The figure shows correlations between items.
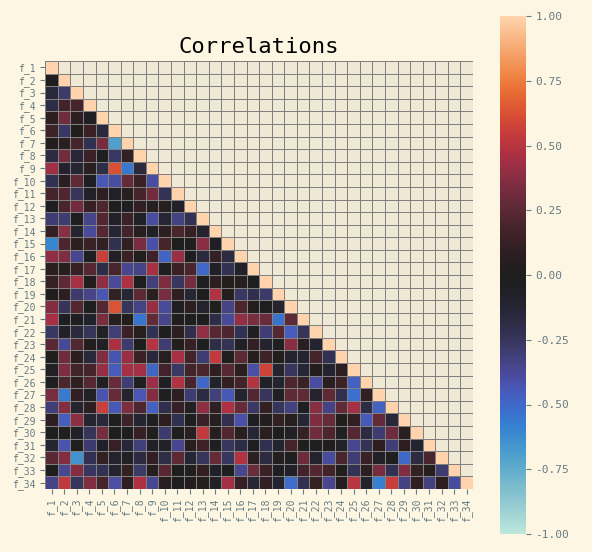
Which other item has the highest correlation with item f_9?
f_6
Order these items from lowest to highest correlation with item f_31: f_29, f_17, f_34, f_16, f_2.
f_2, f_34, f_16, f_17, f_29
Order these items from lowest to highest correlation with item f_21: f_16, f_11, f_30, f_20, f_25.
f_25, f_11, f_30, f_20, f_16
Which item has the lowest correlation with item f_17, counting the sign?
f_13
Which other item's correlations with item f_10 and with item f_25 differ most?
f_5
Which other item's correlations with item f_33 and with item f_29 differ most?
f_26
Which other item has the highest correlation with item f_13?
f_30
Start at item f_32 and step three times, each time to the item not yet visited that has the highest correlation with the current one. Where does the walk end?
f_28
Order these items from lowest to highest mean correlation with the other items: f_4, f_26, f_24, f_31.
f_31, f_4, f_26, f_24
